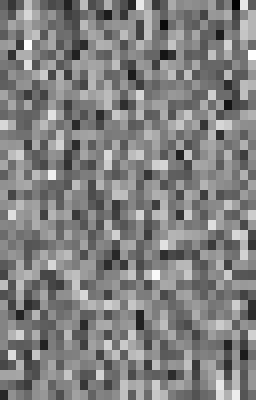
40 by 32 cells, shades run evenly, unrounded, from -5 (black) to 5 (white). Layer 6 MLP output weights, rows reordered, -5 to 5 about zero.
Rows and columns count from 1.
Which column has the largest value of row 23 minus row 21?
27
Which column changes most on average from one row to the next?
14
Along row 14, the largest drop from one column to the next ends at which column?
28
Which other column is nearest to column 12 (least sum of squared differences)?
8
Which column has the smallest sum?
25
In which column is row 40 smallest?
1
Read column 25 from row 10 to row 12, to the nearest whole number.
-1 -1 0
